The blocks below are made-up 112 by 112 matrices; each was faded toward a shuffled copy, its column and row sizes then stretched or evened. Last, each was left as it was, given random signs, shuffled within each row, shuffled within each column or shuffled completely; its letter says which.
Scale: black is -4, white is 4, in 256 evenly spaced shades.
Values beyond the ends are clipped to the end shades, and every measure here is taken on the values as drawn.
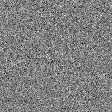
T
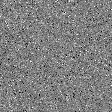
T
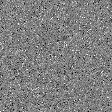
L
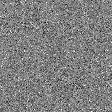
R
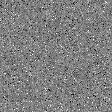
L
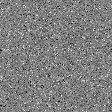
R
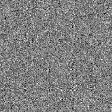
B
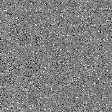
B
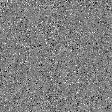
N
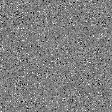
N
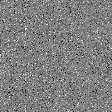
L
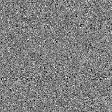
B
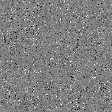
N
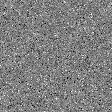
T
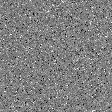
T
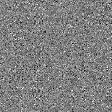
B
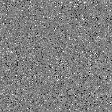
B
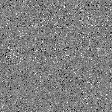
N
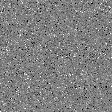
R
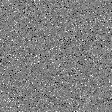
R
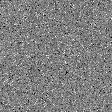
T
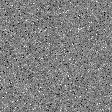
T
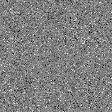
N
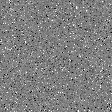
T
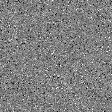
R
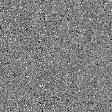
N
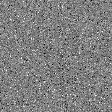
L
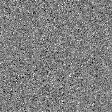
L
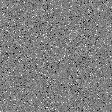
L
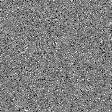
N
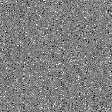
B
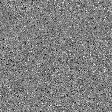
R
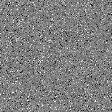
B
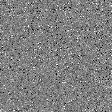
N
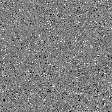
N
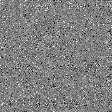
N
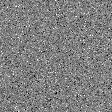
T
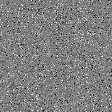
N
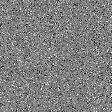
L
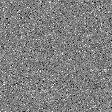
R
